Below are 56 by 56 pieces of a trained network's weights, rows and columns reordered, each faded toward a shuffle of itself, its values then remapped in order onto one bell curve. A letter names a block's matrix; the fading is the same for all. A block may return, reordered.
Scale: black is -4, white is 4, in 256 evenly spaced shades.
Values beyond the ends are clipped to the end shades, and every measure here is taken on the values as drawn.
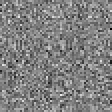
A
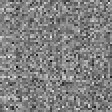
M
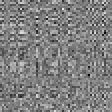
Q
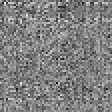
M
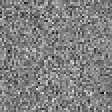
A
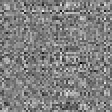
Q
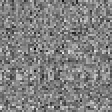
M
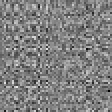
Q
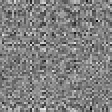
Q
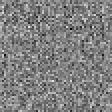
M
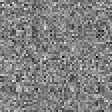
M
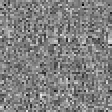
M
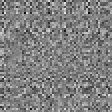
Q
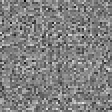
M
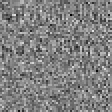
A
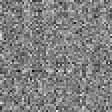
A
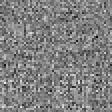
M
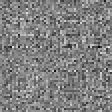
M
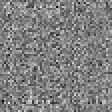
M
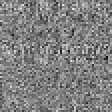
M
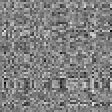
Q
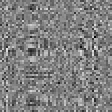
Q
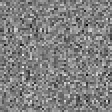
A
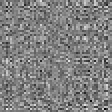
Q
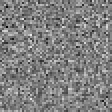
A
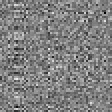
Q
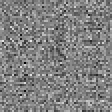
A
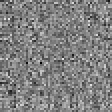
M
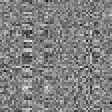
Q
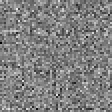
A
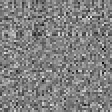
A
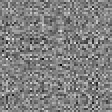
Q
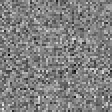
A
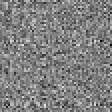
M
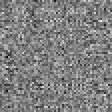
A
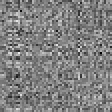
Q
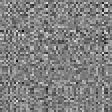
Q
